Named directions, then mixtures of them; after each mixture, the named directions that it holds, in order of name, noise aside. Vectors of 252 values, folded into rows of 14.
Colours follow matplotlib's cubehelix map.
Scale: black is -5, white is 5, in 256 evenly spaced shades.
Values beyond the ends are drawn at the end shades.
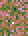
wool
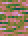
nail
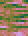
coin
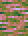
nail.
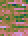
coin.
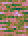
nail.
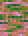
coin, nail.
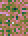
nail, wool.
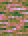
nail.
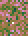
wool.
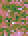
coin, wool.
